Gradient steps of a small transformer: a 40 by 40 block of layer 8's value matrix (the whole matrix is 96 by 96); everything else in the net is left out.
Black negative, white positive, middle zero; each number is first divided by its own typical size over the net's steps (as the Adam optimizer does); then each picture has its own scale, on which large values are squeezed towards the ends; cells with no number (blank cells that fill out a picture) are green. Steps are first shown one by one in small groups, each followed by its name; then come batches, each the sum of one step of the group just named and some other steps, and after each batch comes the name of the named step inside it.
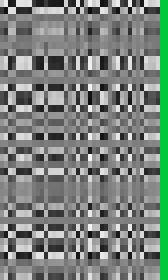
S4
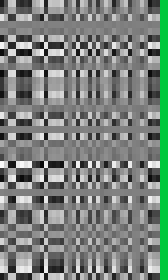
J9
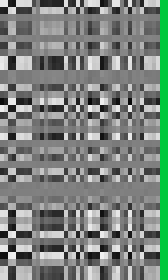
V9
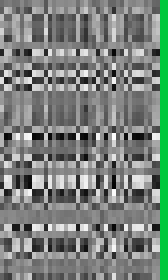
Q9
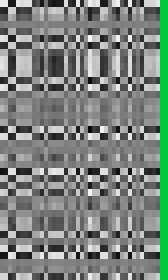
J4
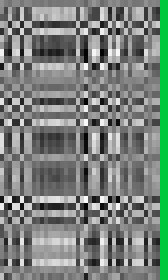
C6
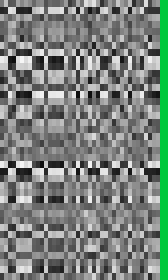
J9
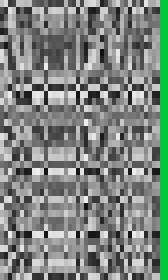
C6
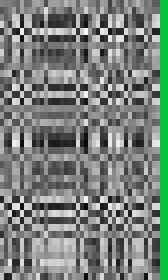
C6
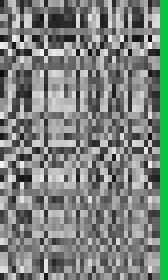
J9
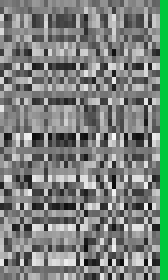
Q9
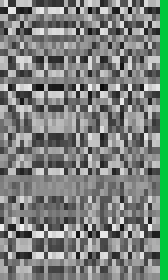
S4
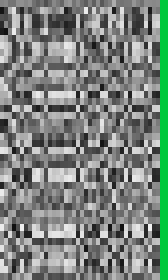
Q9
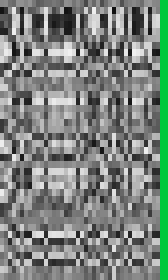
Q9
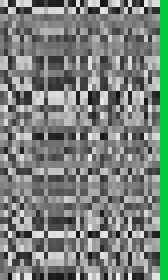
S4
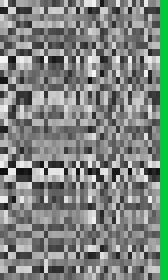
J9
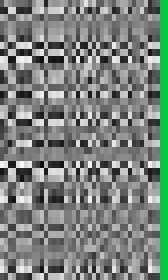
J9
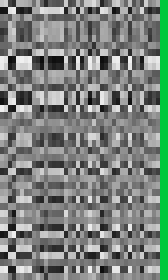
V9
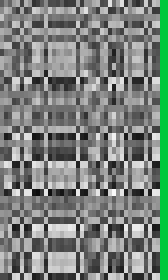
Q9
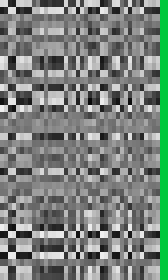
V9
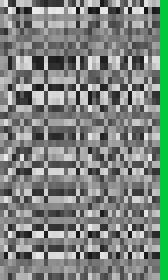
S4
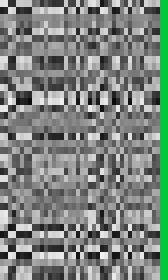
V9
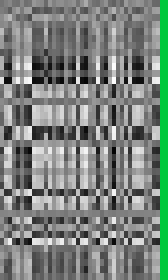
Q9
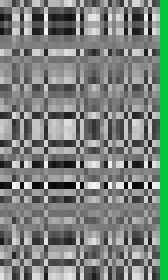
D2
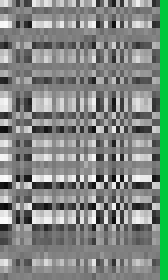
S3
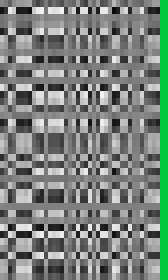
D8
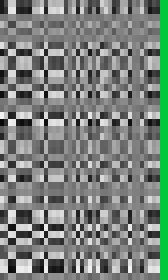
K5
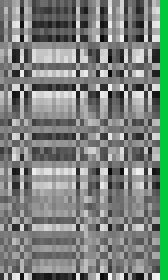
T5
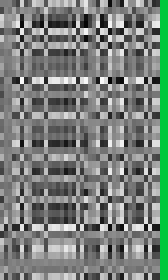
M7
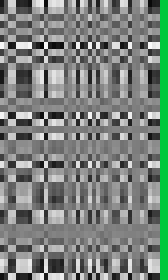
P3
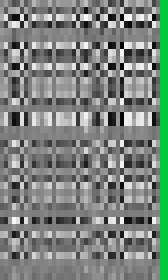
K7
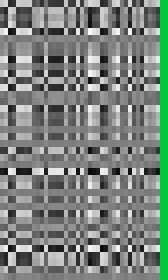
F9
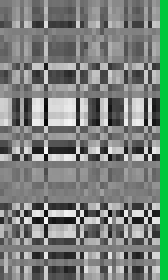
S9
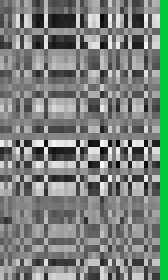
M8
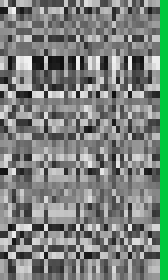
K5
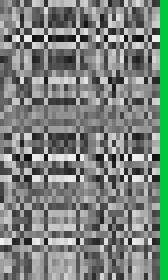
M7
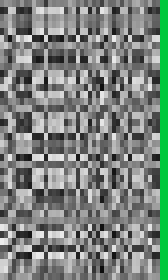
D8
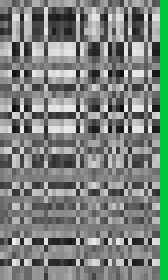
D2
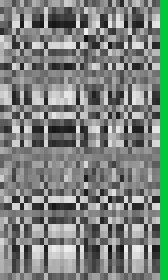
M7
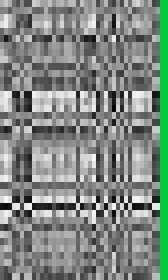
S3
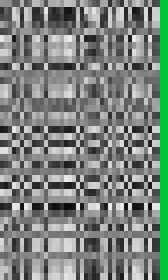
M7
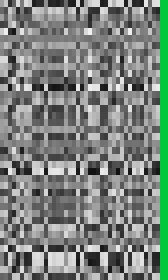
F9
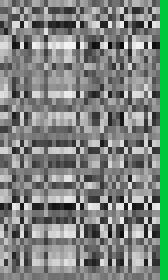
K7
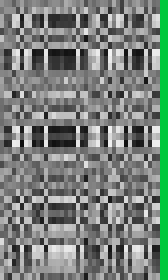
M7
